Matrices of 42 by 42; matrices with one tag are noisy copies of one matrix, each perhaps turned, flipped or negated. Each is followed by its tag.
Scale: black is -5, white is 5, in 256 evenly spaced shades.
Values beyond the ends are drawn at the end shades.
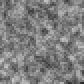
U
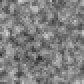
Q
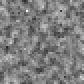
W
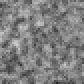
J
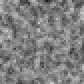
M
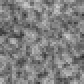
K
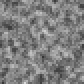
W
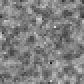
U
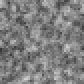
K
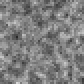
K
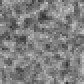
J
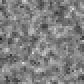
W
